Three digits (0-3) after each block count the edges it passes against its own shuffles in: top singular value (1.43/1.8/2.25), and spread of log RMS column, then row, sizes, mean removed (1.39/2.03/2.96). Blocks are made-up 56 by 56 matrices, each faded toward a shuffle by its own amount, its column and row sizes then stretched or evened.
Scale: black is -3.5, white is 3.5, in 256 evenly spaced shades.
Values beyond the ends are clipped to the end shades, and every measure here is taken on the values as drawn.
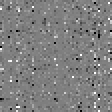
0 2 1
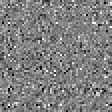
2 1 1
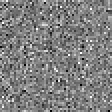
1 1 0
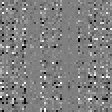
1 3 2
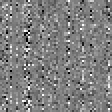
1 3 0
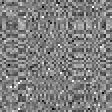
3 0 0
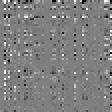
3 3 2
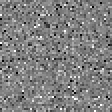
0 0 1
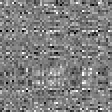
3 1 2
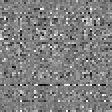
2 1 3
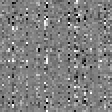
0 3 1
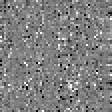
1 2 1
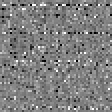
2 1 2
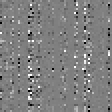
1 3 1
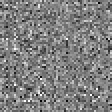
1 2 1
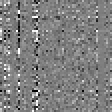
2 3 1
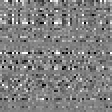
3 0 3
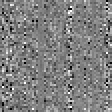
0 3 0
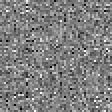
1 2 1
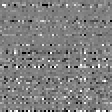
2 0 3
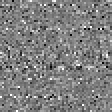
1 0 2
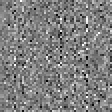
2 2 0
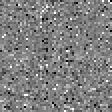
0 1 0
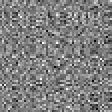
3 0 1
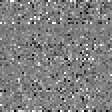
0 1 2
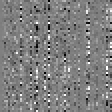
2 3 0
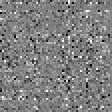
0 2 2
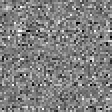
0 1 2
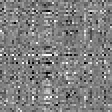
3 2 2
